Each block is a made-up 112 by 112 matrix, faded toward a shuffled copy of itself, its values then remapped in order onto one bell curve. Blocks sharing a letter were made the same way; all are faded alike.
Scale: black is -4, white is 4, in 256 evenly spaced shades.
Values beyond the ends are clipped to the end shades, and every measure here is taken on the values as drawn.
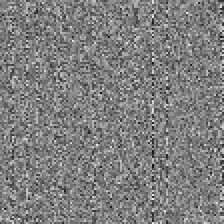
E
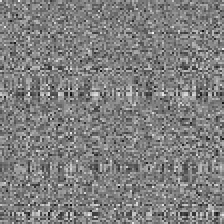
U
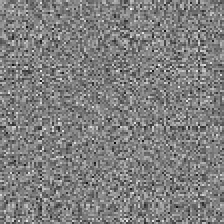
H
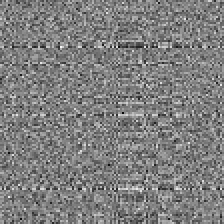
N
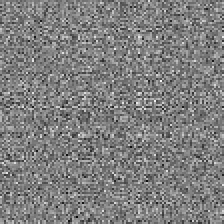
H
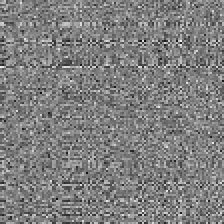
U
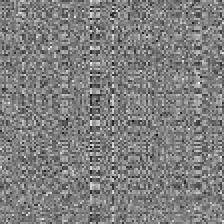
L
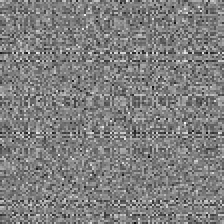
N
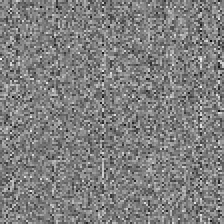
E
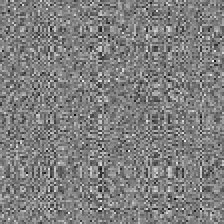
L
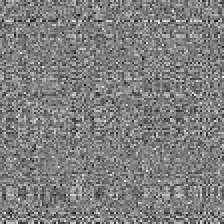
N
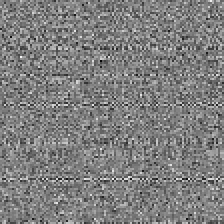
N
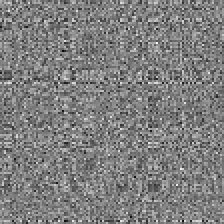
N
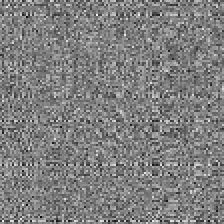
U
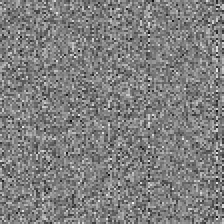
E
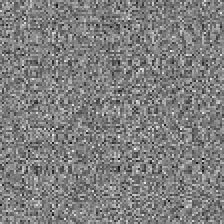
H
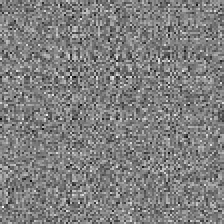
H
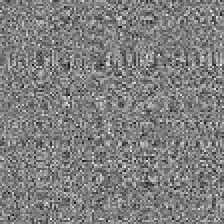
H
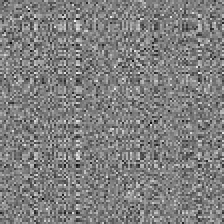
L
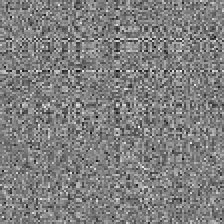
U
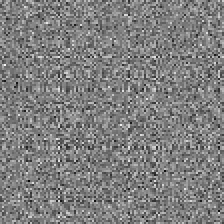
U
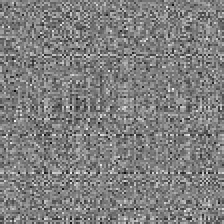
U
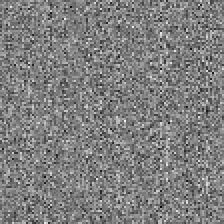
E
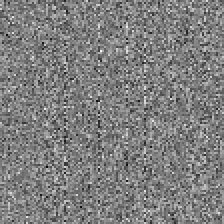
E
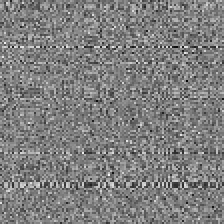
N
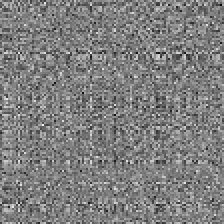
U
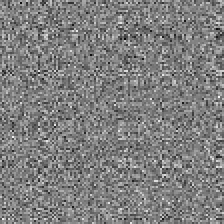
H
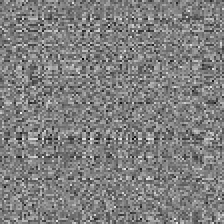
N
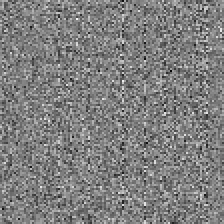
E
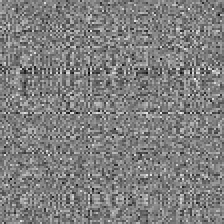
N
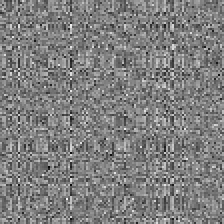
L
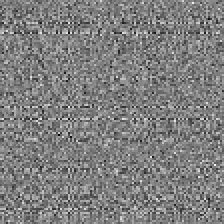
N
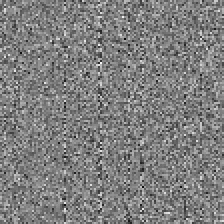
E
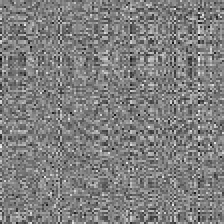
L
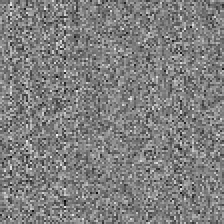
E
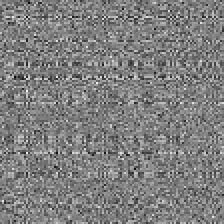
N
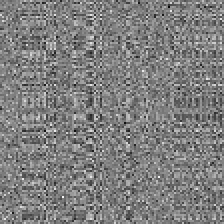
L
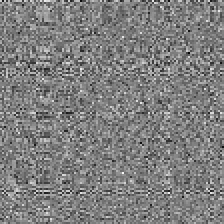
U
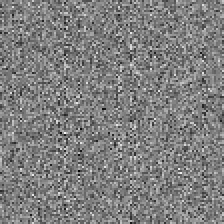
E
